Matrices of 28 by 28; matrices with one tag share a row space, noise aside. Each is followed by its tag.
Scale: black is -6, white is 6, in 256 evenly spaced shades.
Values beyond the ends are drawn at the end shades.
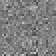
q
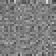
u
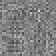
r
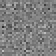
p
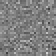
u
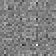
q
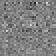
q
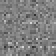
q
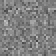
q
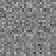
p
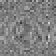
u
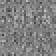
p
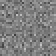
p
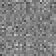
p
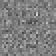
q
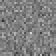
p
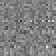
u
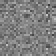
u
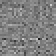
r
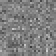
r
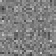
p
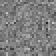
u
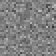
u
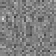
p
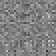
u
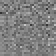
u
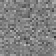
u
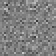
q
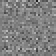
q
